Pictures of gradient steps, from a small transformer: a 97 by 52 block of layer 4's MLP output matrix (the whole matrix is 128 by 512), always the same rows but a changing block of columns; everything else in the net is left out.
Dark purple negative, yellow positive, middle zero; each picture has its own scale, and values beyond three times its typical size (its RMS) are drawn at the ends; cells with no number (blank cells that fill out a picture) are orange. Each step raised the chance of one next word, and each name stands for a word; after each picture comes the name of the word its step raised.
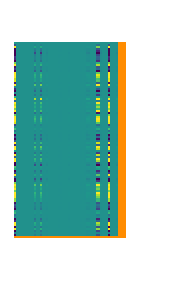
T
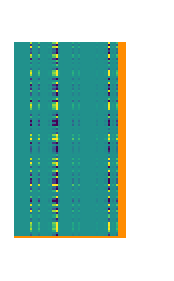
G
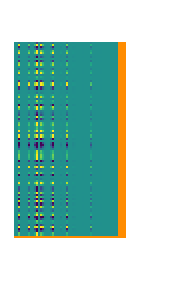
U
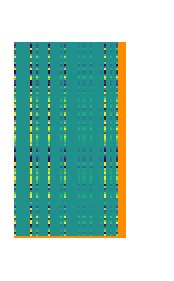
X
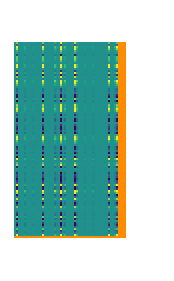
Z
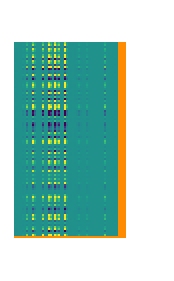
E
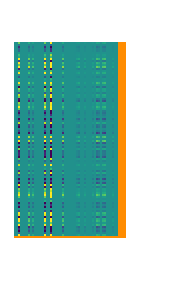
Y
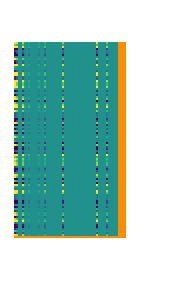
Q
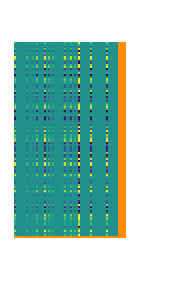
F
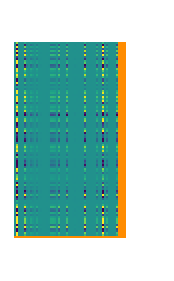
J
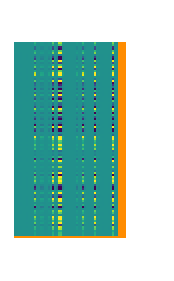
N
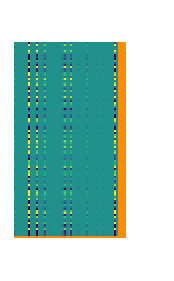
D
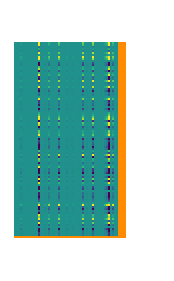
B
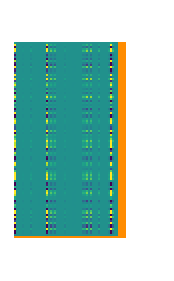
D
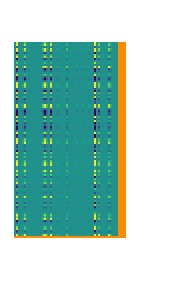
E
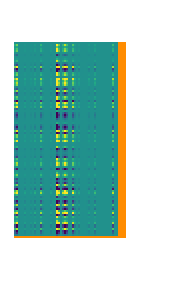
D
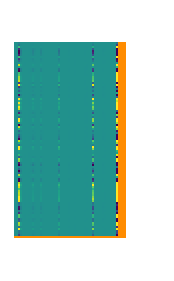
T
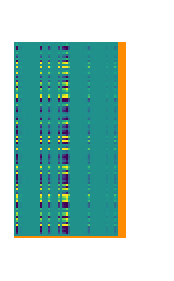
Y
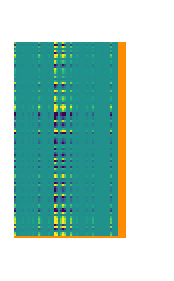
J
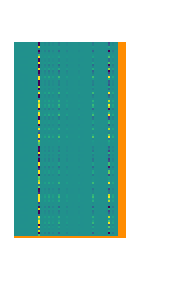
X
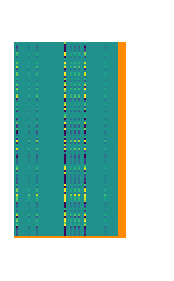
Y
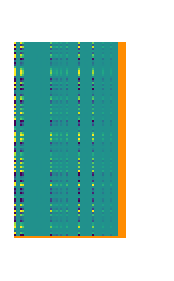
G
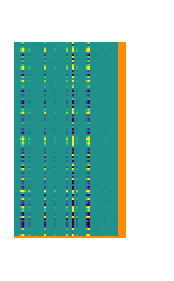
Z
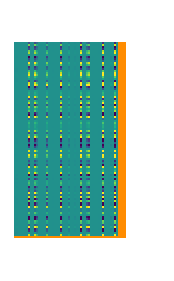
U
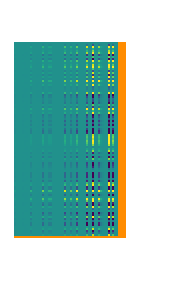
Z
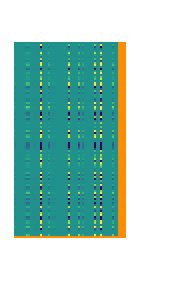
U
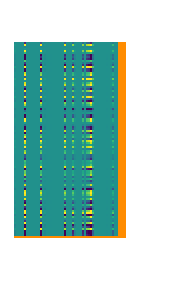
D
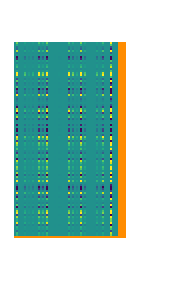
N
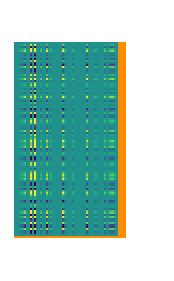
D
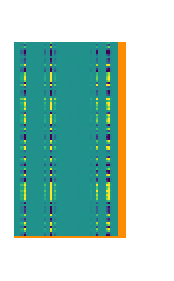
T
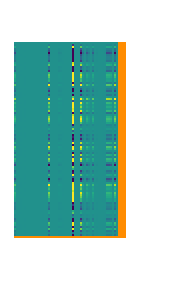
T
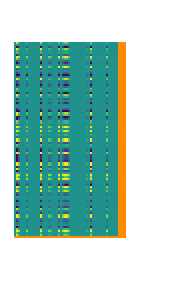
F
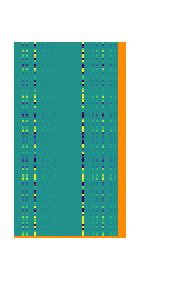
J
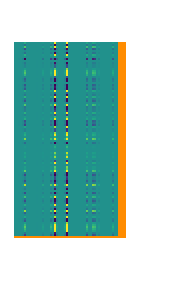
G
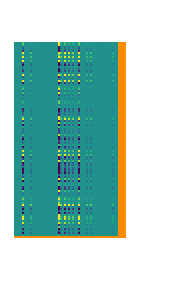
B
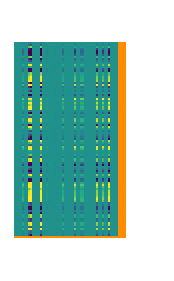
T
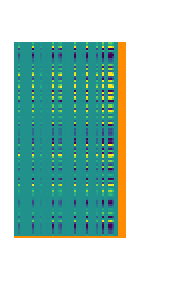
Q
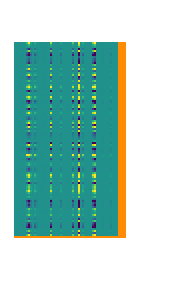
Q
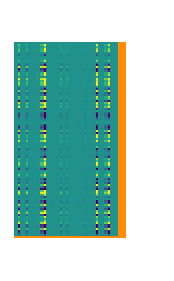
D
